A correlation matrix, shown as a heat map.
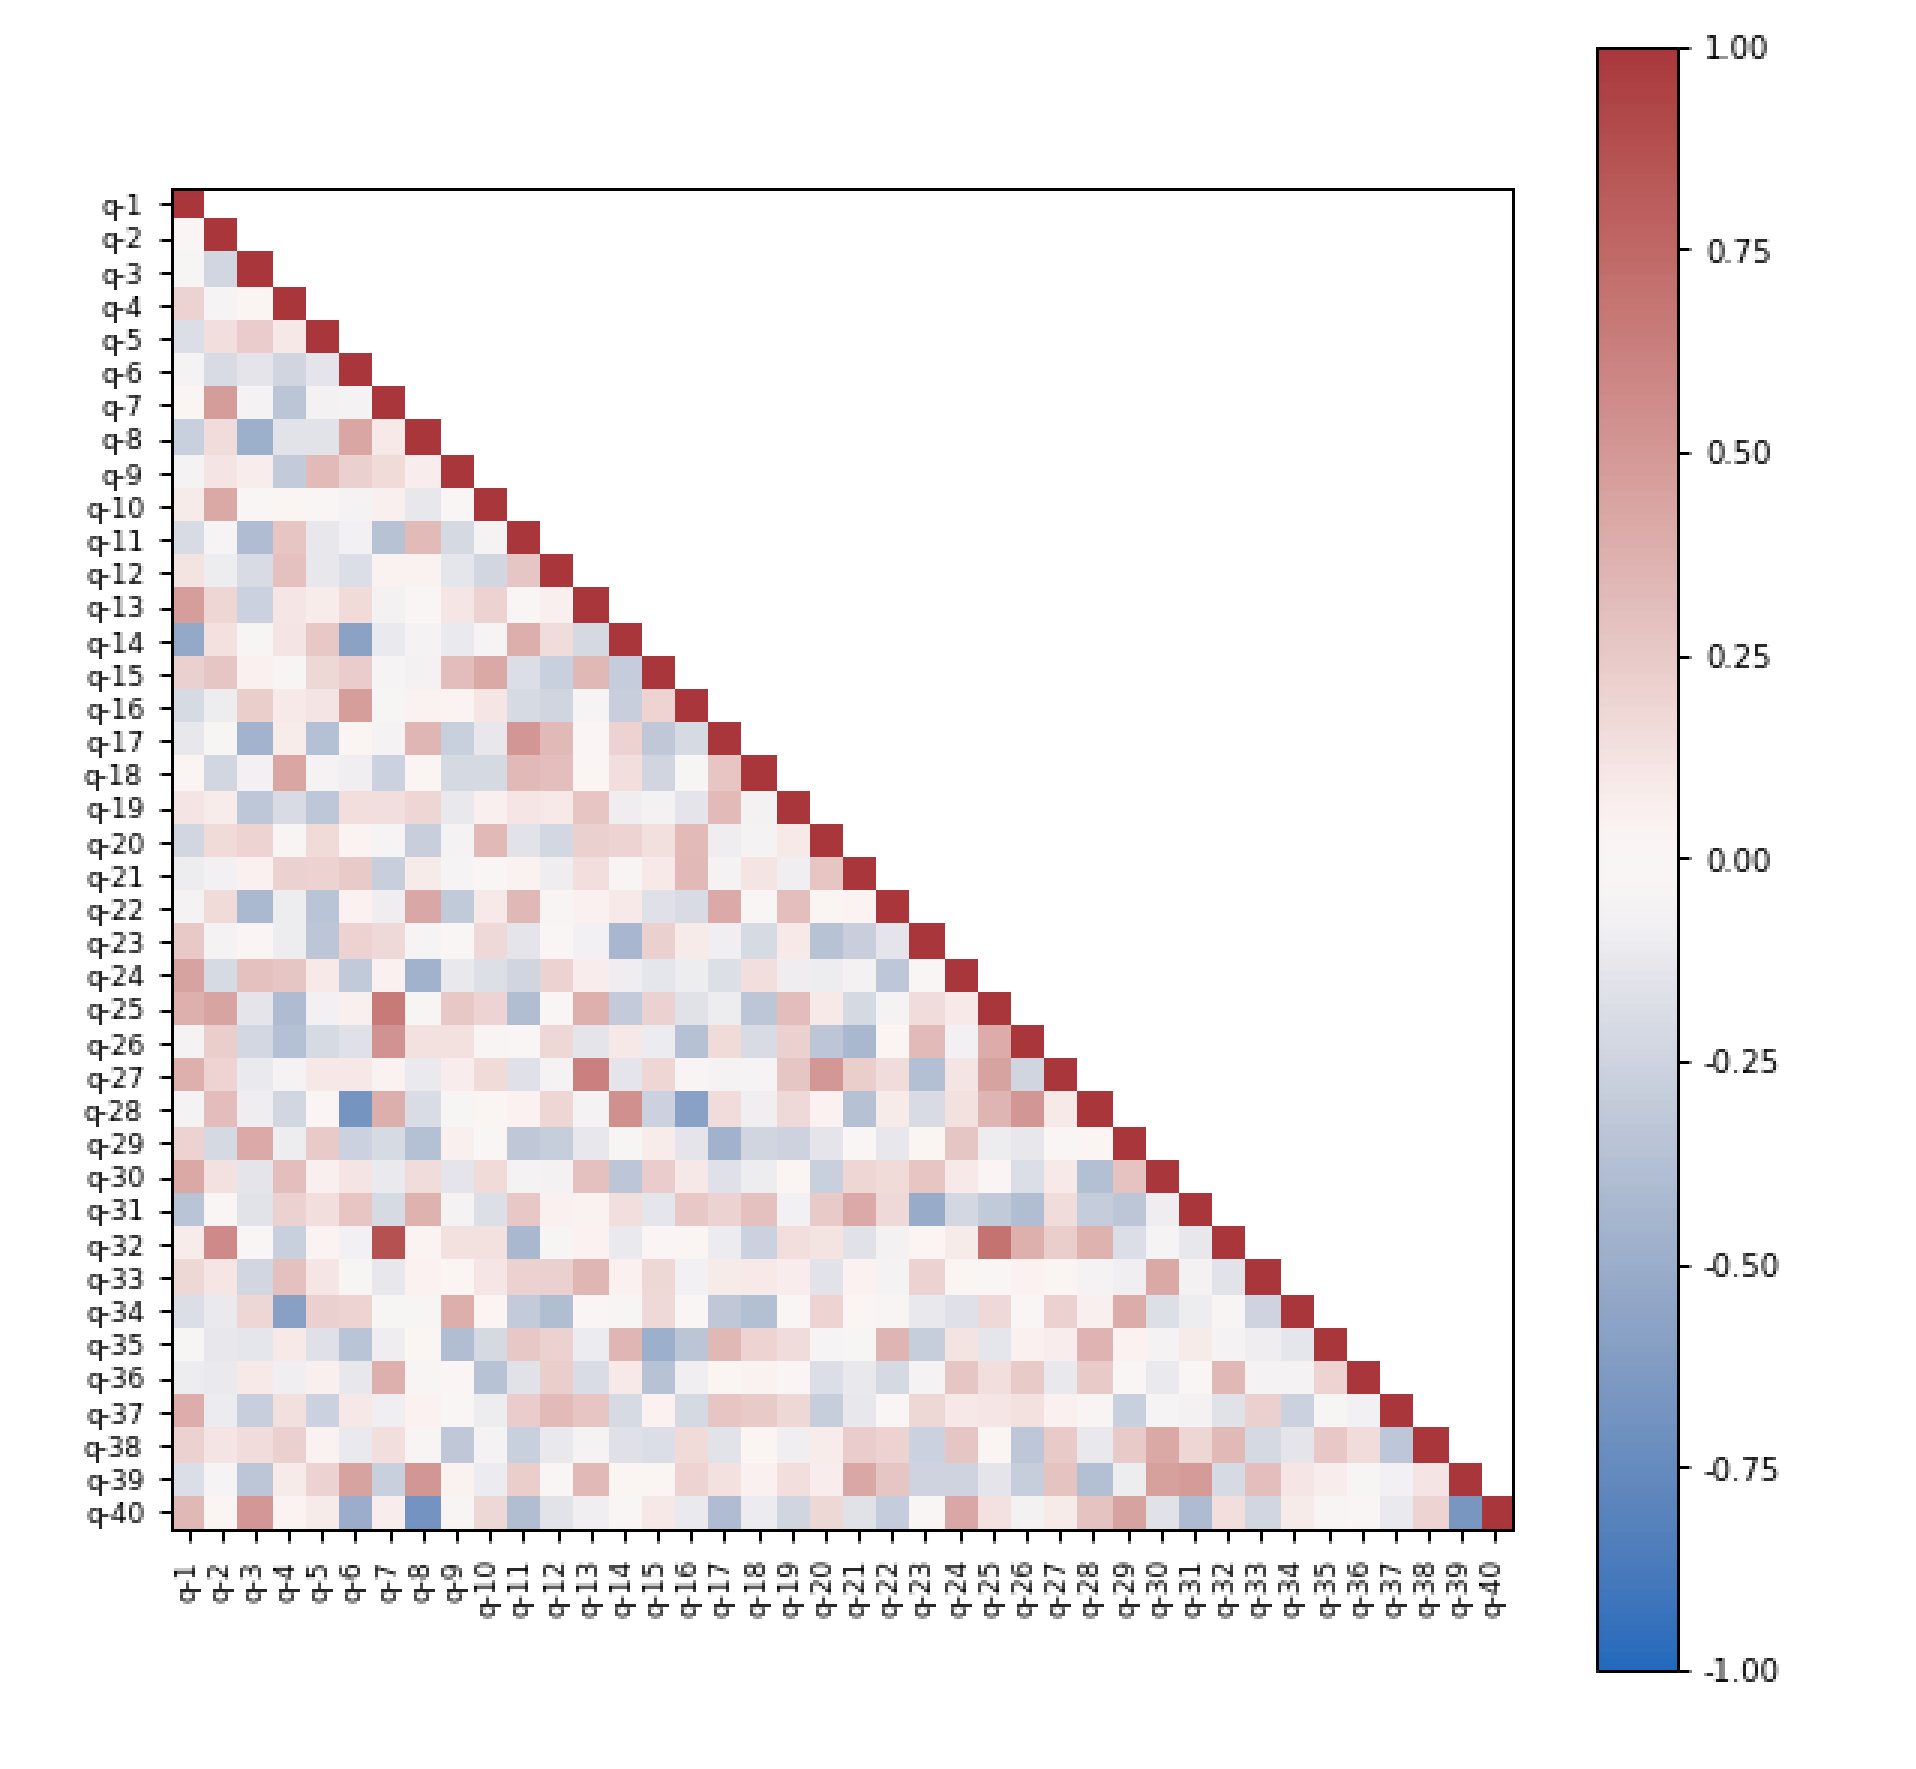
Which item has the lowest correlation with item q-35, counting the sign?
q-15
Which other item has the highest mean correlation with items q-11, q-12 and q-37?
q-17
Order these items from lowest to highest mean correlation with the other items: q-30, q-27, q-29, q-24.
q-29, q-24, q-30, q-27
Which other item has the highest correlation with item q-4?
q-18
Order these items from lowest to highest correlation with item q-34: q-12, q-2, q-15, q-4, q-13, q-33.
q-4, q-12, q-33, q-2, q-13, q-15
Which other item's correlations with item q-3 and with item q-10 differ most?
q-2
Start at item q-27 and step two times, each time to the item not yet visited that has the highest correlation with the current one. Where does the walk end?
q-1
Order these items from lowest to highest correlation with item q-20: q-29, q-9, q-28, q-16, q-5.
q-29, q-9, q-28, q-5, q-16
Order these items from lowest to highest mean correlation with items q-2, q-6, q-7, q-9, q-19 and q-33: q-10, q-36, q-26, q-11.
q-11, q-36, q-10, q-26
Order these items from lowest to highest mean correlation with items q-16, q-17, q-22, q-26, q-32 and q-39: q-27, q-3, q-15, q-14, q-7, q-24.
q-3, q-24, q-15, q-14, q-27, q-7
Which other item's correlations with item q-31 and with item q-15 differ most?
q-23
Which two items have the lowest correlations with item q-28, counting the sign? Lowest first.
q-6, q-16
